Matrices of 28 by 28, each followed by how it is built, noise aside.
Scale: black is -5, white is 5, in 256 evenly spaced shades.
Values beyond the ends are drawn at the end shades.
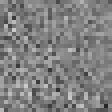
lower triangular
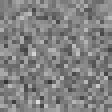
repeating columns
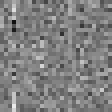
uneven columns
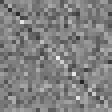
diagonal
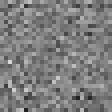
low rank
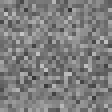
repeating columns
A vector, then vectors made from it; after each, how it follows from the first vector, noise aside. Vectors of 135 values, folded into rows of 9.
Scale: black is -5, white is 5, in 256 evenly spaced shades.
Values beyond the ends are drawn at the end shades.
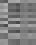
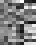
wrapped around, negated, scaled up.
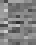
copied.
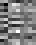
negated, scaled up.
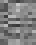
negated.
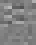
wrapped around, partly zeroed.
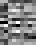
negated, scaled up.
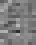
partly zeroed.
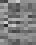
copied.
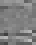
wrapped around, partly zeroed.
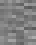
wrapped around, negated, shrunk.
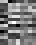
negated, scaled up.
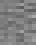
wrapped around, negated, shrunk.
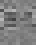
wrapped around, partly zeroed.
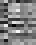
negated, scaled up.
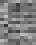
copied.
